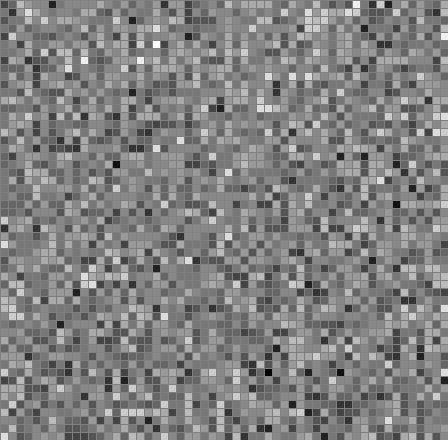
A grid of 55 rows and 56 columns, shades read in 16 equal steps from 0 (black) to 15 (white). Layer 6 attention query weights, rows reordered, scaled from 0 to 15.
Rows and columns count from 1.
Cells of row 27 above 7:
29
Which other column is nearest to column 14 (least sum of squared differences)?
33
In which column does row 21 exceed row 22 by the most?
14
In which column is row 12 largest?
43
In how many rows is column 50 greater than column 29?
13
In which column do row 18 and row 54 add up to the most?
28
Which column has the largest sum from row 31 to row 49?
38
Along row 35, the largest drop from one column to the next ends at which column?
34
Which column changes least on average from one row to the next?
26
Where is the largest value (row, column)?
6, 20
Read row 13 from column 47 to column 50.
6 10 7 9
